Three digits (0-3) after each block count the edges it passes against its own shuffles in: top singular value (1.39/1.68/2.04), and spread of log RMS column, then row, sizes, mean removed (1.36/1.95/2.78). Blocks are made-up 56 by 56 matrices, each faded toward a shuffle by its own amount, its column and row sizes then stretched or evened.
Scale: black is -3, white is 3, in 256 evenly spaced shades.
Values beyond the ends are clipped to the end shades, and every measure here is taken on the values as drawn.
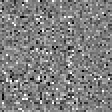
2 1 1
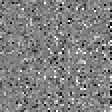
0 2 1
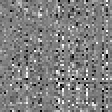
2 3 1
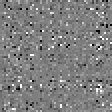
0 2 2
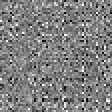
3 2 1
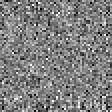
2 0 1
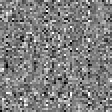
2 2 1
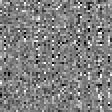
1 3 1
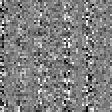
2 3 0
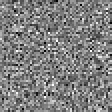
2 1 0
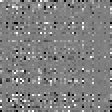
2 3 3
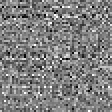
3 0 2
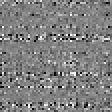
2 1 3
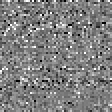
1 0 2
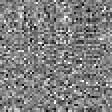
3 0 0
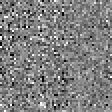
1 2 1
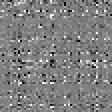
2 2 3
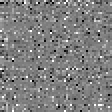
1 1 2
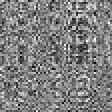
3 2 0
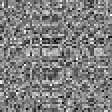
3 0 1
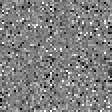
1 1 0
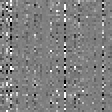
3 3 1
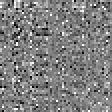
2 2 0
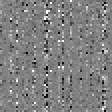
1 3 0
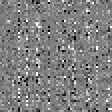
0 3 2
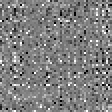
3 2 1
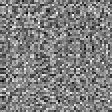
3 0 1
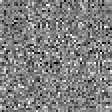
2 0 1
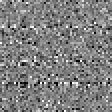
2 0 2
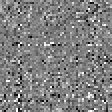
2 2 2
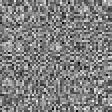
3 0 0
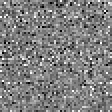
0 0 2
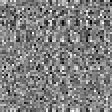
3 1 1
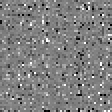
0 2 2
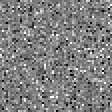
1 1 0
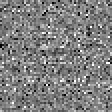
2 1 1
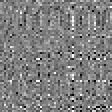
3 2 2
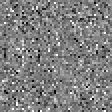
0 1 1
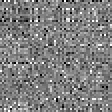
3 0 2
